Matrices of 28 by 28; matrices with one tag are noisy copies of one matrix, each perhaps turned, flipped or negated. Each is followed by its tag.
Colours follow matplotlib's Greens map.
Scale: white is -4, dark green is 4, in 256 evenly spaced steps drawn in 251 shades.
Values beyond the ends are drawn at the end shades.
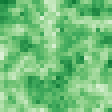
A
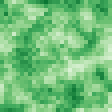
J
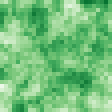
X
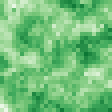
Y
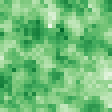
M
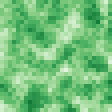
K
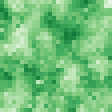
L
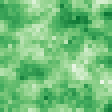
L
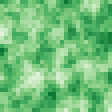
M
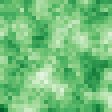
L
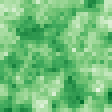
X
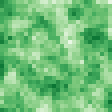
J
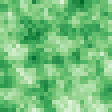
M
